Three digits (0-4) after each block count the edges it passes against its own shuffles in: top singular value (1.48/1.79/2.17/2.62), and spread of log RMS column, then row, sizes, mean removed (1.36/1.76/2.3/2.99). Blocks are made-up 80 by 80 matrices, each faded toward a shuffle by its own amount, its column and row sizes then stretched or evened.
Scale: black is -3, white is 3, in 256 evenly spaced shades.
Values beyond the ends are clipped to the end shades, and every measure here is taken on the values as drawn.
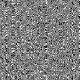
3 3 0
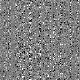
2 4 0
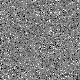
0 1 0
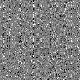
3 3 0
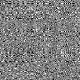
3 0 3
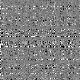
2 3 4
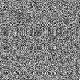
3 0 1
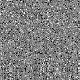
2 0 1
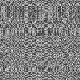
4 1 1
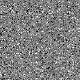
1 1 2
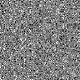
2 2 0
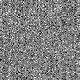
2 0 0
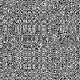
4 0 0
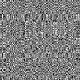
4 2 0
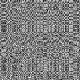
4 2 1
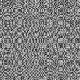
4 1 0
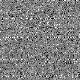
2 1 3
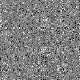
2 2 1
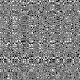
4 1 3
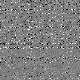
1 2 4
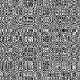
4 3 2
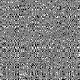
4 2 3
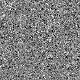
0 1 1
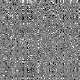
3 3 1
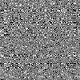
3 0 3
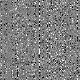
2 4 0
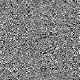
2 3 2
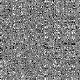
2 2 0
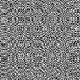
4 2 0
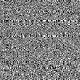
3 1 3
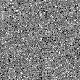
1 0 1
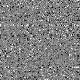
2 0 2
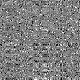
3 0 1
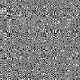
3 3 3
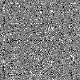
2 3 2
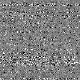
0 2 4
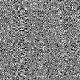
3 1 0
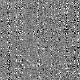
1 4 2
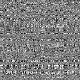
3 1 4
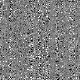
0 4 2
